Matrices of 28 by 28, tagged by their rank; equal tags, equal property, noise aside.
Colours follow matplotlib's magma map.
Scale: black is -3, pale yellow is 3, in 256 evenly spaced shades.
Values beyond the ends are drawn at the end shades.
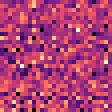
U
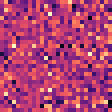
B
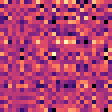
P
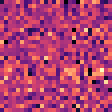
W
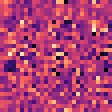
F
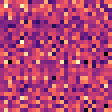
F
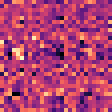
W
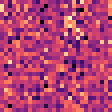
B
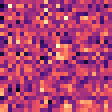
W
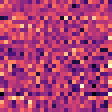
F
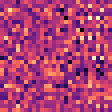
B
